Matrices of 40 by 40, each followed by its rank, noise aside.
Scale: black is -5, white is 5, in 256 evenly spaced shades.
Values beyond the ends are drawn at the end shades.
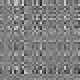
two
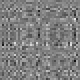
four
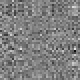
four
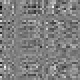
four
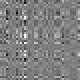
two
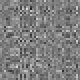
four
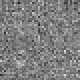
eight
